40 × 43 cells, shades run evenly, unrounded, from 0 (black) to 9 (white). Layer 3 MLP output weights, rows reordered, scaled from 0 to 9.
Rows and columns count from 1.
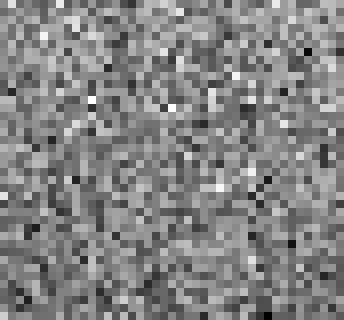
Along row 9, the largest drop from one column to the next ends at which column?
14
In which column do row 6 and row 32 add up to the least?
34
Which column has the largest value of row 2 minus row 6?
23
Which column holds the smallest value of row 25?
32
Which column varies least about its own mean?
40
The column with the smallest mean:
4
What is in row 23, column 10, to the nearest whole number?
1
